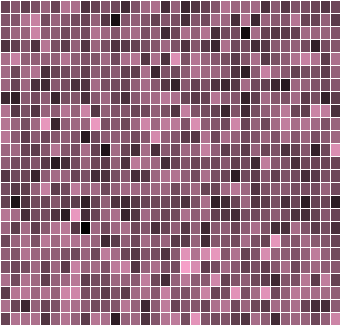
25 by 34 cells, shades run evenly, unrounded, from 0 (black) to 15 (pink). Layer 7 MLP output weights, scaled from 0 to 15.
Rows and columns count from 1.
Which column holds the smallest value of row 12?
11
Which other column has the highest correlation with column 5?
24
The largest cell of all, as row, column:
21, 19
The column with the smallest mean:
9
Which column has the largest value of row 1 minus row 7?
23
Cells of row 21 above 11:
5
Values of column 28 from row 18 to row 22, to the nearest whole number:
4 14 9 8 4
